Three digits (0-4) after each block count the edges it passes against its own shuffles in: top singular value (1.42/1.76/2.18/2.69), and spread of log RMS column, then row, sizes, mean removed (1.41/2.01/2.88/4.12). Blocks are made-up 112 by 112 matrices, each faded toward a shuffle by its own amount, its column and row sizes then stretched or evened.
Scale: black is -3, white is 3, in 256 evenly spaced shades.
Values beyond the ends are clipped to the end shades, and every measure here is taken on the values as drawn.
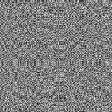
4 1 1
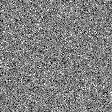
0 0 0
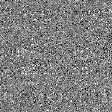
2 1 2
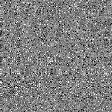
3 1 2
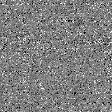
1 1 2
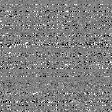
1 2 4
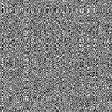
4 2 1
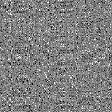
3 2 0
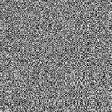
4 2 1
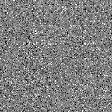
2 1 1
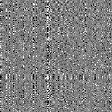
4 3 1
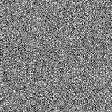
3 0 0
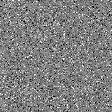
2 0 1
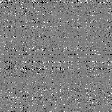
1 2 3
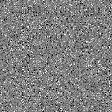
3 1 0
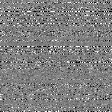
3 0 4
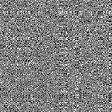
4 2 2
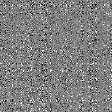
2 3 2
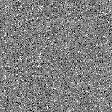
2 1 0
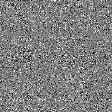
1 1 2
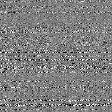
1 1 4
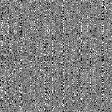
3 3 0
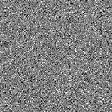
3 1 1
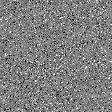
0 1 0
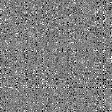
2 3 2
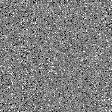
0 1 0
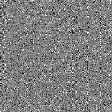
3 2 0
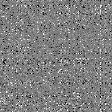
2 2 2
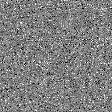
1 0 1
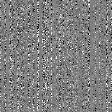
0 4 1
